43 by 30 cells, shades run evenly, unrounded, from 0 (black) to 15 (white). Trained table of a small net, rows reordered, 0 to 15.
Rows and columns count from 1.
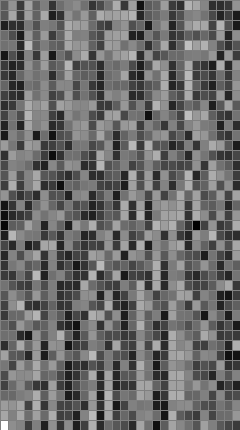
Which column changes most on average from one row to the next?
30
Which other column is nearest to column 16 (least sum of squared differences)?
6
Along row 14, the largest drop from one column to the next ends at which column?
5
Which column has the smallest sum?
29
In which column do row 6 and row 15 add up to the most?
17
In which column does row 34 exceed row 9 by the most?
22
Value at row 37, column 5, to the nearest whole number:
10
